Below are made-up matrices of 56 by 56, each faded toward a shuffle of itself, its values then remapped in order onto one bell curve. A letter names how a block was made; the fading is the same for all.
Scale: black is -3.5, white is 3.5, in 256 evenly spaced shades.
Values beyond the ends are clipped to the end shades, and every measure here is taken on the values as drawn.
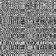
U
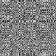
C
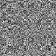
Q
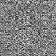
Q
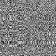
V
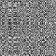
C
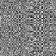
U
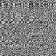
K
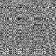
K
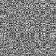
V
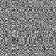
C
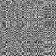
U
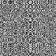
V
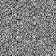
Q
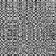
U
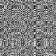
C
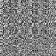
V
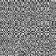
U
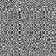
C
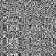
V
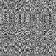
V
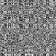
K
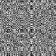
C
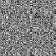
V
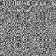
Q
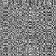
U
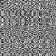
C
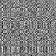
U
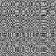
U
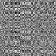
U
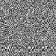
Q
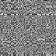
K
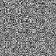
Q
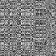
U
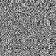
Q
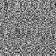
Q
